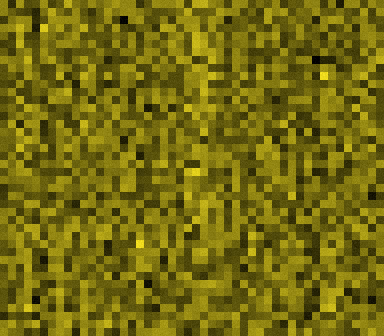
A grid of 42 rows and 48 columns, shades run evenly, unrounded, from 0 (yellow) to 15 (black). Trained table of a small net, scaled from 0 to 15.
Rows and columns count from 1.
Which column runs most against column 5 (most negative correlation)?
38
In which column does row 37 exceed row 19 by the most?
44
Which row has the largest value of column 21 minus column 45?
33
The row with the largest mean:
11
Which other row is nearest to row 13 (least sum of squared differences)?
42
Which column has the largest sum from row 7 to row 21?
40
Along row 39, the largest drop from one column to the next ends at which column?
41
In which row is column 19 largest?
36
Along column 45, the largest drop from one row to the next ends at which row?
14
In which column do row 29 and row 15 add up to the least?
46
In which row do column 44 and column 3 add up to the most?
16
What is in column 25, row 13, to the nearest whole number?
8
